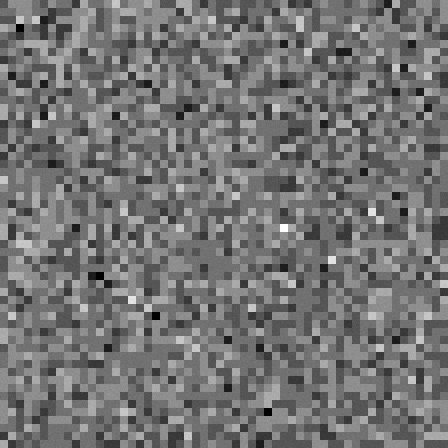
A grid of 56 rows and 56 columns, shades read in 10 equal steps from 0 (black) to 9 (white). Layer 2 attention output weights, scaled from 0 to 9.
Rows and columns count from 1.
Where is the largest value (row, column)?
29, 36
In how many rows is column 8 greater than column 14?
20
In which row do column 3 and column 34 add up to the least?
52
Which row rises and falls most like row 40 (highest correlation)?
55
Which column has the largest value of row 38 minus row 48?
17
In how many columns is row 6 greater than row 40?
20
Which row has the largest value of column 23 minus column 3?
4
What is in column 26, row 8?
3
